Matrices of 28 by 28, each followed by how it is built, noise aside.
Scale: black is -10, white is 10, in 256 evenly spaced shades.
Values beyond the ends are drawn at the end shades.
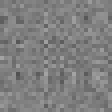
low rank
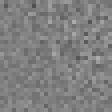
upper triangular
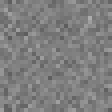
repeating rows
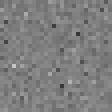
sparse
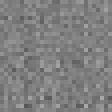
low rank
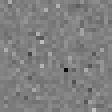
sparse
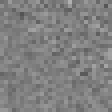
upper triangular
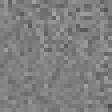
upper triangular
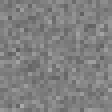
repeating rows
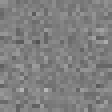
low rank
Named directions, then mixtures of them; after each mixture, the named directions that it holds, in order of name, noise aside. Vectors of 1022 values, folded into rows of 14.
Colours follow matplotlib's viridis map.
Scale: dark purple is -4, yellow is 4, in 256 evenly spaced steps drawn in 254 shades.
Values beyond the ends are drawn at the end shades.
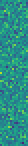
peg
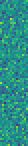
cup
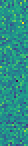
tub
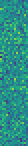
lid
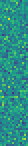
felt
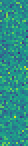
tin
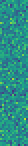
cup.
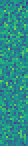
lid, peg.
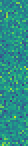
tin.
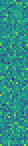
peg, tin, tub.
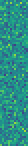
peg, tub.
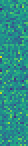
cup, lid, tin.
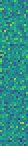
cup, lid.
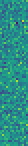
cup, tin, tub.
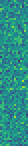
cup, lid, tin.
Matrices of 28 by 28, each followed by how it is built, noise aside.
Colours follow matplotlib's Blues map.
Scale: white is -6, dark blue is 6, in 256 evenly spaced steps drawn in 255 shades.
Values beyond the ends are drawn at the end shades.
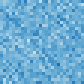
Toeplitz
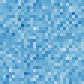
Hankel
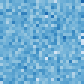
uneven columns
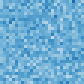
noise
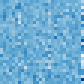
uneven columns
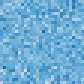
noise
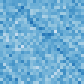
Toeplitz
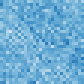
Toeplitz
